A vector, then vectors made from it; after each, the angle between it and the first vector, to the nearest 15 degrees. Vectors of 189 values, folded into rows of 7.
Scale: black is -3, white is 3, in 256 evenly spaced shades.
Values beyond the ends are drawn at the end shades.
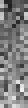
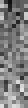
15 degrees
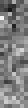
60 degrees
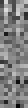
120 degrees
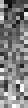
15 degrees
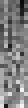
60 degrees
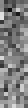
45 degrees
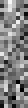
150 degrees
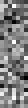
75 degrees
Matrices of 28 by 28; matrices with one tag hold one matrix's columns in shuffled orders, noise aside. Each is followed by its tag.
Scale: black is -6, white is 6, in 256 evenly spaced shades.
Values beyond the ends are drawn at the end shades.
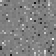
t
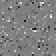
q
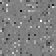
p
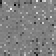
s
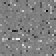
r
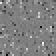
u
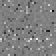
r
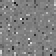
t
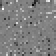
s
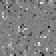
u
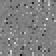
t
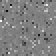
p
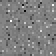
p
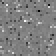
p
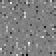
u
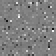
q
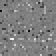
r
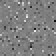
q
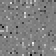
u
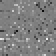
r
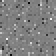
t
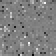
u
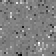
u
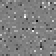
q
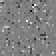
p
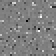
q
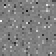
p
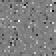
p
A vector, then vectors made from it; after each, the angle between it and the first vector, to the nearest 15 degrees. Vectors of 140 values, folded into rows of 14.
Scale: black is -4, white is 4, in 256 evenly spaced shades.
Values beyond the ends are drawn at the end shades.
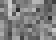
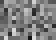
75 degrees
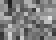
135 degrees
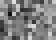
135 degrees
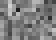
15 degrees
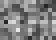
75 degrees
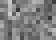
15 degrees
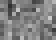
165 degrees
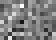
90 degrees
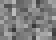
105 degrees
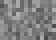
60 degrees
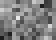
60 degrees
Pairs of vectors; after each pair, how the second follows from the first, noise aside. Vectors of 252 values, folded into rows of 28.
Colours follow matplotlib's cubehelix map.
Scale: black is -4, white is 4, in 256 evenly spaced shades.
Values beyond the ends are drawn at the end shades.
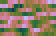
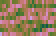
reversed, shrunk.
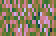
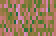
reversed, negated, shrunk.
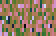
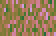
reversed, negated, shrunk.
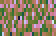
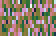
shuffled.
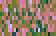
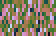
sign-scrambled.
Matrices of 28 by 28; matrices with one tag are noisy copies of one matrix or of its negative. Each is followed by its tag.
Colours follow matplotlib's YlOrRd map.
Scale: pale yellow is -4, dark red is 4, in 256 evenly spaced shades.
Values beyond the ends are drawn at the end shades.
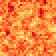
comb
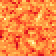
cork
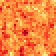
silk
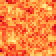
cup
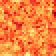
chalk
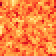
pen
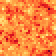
cup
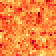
cork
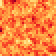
pen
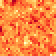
pen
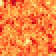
pen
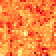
silk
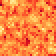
pen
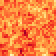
silk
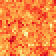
silk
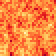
silk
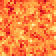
comb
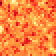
pen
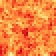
silk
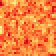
pen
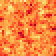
comb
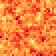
cork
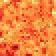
chalk
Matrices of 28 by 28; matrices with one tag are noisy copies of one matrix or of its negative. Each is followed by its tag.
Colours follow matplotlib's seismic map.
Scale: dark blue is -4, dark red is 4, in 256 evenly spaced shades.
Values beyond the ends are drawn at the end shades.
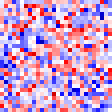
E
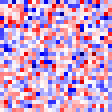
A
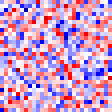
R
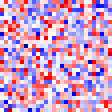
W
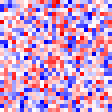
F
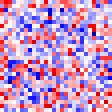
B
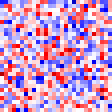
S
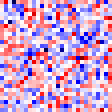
A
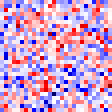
B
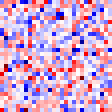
B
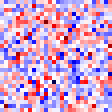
B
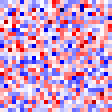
F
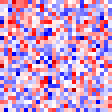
S
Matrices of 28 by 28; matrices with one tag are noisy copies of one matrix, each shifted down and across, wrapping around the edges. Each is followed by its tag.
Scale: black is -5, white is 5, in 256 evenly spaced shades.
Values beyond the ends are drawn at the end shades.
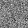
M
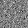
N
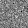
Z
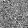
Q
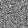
Z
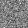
Z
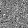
Z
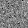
Z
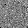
N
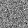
N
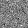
M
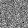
Z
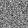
N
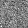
Q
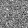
Q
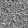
M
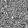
Q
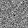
N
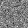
Z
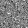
M
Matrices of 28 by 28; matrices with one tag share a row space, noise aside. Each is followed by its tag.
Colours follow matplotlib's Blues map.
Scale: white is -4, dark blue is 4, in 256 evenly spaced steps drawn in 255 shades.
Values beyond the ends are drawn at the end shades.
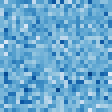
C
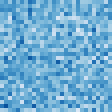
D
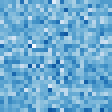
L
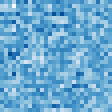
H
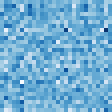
D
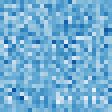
D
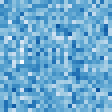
D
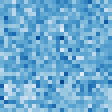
C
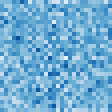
L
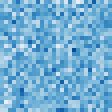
D
